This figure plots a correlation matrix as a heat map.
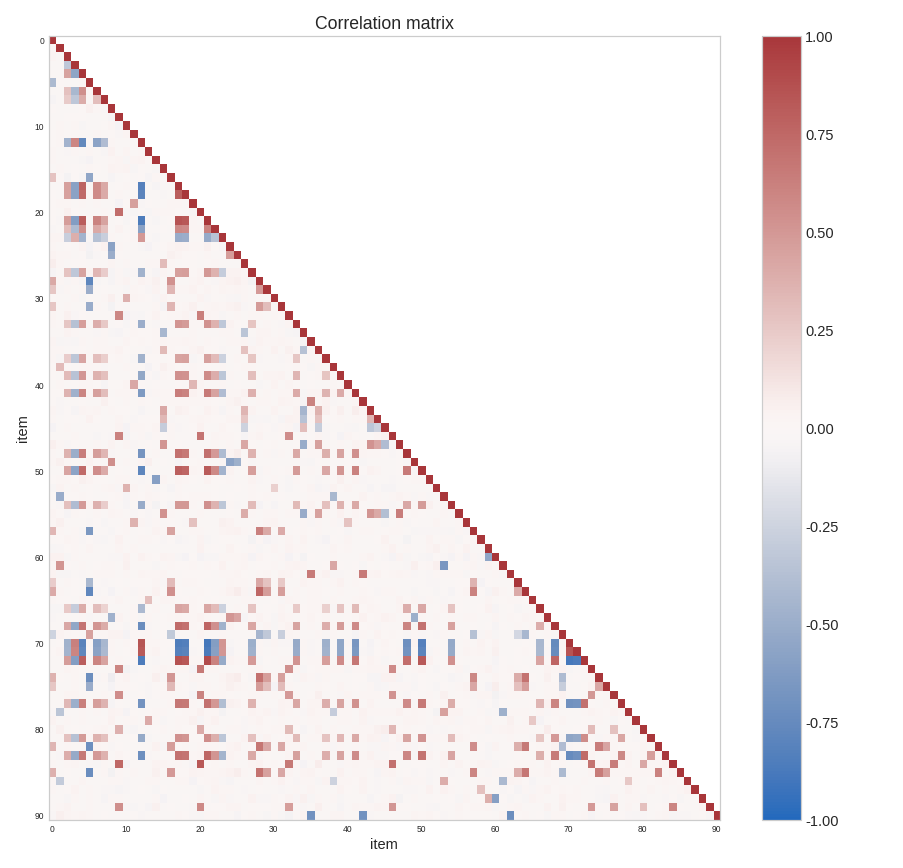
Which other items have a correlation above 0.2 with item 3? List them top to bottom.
12, 23, 70, 71
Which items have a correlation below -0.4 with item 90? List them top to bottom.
35, 42, 62
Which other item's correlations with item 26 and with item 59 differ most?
60
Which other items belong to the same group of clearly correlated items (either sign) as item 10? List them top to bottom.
30, 52
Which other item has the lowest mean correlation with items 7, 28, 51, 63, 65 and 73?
5
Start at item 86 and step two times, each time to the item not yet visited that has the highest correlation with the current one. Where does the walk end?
78
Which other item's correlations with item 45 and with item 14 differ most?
51
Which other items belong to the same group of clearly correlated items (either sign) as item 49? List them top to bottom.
8, 24, 25, 67
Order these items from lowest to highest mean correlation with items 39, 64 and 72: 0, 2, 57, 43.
43, 0, 57, 2
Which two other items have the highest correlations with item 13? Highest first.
79, 65
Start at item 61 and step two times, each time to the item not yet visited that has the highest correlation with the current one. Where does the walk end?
38
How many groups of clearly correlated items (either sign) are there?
13
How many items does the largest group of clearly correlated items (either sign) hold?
27
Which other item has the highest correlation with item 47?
55
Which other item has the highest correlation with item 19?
11
